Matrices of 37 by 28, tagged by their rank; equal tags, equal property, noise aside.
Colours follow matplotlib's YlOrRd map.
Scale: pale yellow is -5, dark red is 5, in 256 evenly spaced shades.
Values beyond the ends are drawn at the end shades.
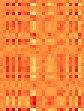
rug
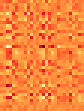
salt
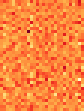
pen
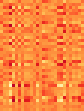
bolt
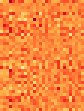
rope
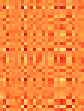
rug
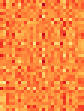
rope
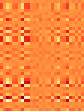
rug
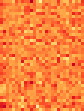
rope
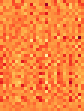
rope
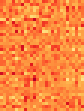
pen
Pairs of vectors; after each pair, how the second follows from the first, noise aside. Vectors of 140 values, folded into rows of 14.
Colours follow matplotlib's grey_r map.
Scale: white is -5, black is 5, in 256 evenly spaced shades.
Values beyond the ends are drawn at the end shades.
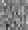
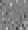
wrapped around, partly zeroed.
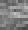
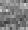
wrapped around.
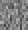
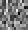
reversed, negated, scaled up.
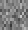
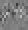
reversed, partly zeroed.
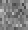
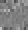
wrapped around, partly zeroed.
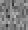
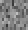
copied.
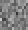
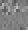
wrapped around, partly zeroed.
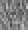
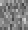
wrapped around.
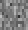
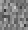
wrapped around.
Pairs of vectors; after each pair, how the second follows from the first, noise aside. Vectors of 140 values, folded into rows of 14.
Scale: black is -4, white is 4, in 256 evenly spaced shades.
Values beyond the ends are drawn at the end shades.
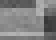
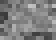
reversed, partly zeroed.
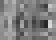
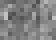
reversed, shrunk.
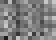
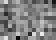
negated.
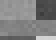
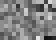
sign-scrambled.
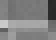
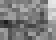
negated.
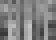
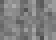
wrapped around, negated, shrunk.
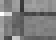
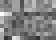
copied.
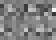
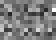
copied.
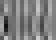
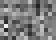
sign-scrambled.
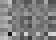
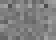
reversed, shrunk.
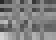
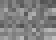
reversed, negated, shrunk.
